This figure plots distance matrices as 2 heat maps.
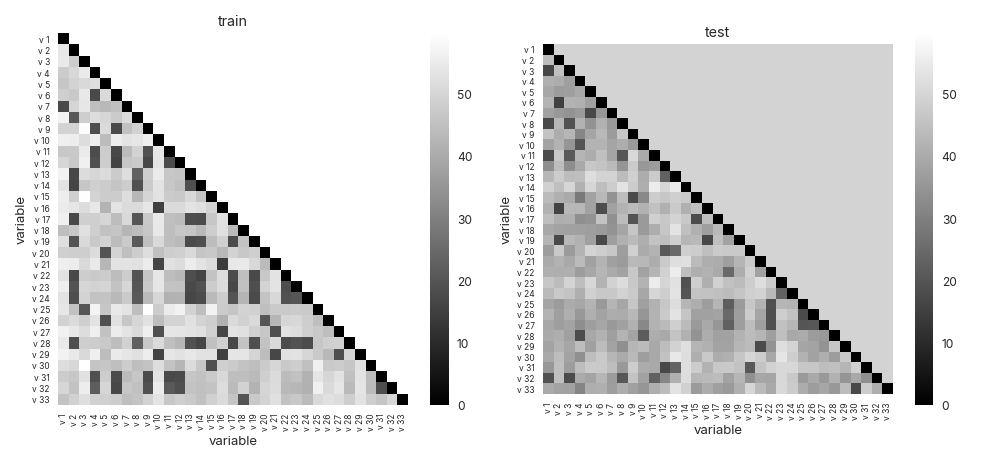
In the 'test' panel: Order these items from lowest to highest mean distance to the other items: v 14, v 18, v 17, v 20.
v 18, v 17, v 20, v 14
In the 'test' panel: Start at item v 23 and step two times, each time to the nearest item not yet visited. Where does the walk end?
v 24
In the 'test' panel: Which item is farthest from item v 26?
v 13
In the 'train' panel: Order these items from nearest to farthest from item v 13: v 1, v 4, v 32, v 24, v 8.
v 24, v 8, v 32, v 4, v 1
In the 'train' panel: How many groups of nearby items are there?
8
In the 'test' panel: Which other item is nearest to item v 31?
v 12
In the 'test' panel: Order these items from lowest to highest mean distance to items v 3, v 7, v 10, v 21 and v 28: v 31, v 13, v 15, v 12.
v 15, v 12, v 31, v 13
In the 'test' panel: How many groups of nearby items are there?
10
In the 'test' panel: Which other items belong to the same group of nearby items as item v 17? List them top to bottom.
v 9, v 15
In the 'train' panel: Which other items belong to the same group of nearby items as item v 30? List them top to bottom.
v 15
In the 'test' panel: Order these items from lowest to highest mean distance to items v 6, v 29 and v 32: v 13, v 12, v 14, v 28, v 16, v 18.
v 16, v 18, v 12, v 28, v 13, v 14
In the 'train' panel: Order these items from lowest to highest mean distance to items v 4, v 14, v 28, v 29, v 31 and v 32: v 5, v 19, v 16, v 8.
v 19, v 8, v 16, v 5
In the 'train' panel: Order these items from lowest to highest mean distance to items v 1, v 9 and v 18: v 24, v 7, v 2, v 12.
v 7, v 12, v 24, v 2
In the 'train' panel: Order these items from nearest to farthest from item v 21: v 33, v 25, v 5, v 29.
v 29, v 5, v 25, v 33
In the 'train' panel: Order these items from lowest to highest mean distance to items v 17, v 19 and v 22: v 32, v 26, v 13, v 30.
v 13, v 32, v 30, v 26
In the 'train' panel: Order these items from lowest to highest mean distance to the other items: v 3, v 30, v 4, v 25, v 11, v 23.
v 23, v 11, v 4, v 30, v 25, v 3
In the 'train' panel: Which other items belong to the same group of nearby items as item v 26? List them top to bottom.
v 5, v 20
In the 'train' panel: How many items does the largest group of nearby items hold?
10
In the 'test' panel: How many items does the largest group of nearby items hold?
5
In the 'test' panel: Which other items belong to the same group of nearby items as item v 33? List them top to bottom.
v 30
